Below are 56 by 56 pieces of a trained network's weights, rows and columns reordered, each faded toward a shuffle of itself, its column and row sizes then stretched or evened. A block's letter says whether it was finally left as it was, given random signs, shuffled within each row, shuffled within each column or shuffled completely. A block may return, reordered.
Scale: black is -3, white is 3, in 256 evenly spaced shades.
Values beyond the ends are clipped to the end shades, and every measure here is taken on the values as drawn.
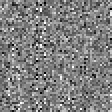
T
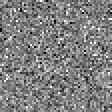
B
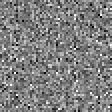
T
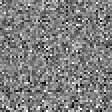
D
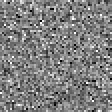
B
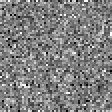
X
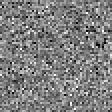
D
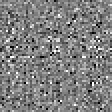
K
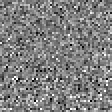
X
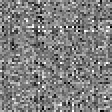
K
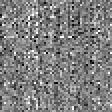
K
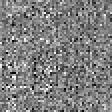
K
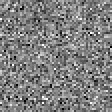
X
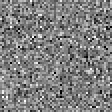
K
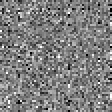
D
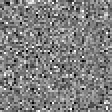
K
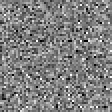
X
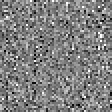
T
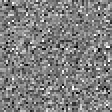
K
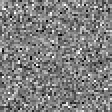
B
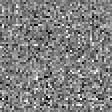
D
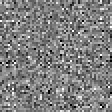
K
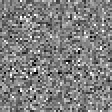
K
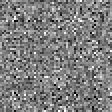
D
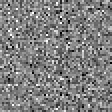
T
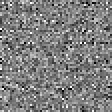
D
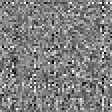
K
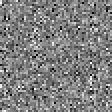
T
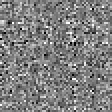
D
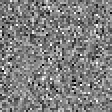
T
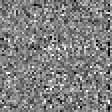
K
